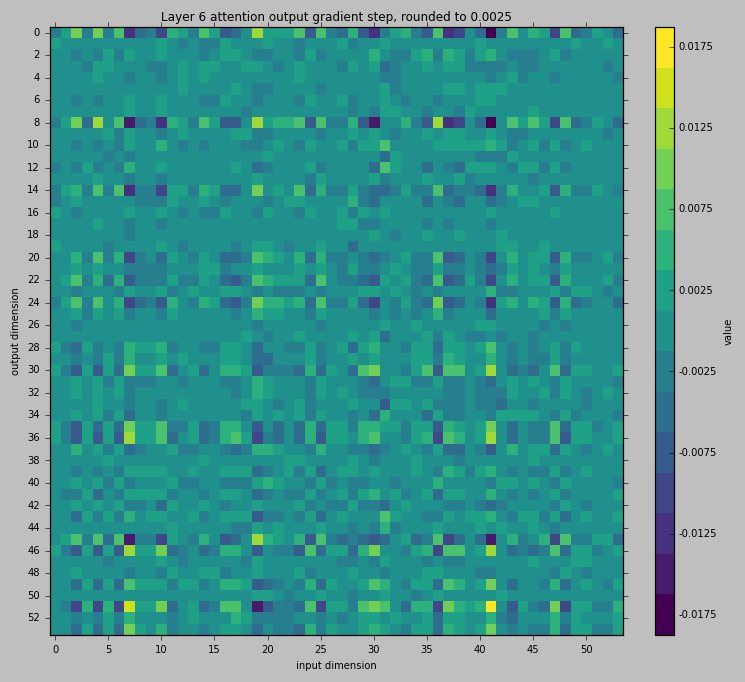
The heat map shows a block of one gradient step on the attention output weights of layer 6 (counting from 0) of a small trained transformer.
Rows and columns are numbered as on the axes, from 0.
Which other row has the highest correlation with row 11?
33
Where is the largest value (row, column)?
51, 41
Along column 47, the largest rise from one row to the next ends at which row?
46
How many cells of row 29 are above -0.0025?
43
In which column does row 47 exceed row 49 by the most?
19
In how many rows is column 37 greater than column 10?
14
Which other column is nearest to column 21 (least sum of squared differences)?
11
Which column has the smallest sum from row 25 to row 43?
36
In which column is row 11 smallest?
31
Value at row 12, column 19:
-0.005
